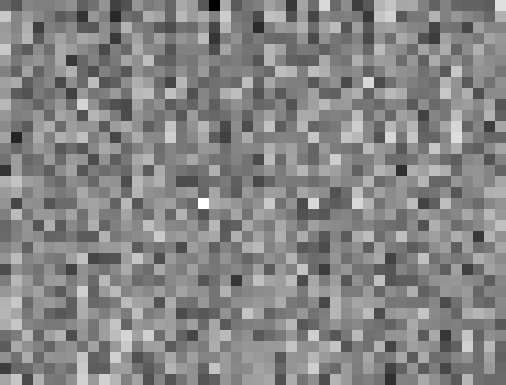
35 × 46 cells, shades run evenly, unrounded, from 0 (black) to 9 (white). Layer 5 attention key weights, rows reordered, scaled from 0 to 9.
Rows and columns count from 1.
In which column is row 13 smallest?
2
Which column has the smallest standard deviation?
5
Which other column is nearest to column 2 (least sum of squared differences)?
31
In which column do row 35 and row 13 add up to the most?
8
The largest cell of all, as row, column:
19, 19
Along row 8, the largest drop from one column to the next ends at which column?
35
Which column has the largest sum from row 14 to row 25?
46
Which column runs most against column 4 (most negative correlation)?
3
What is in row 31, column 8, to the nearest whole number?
5
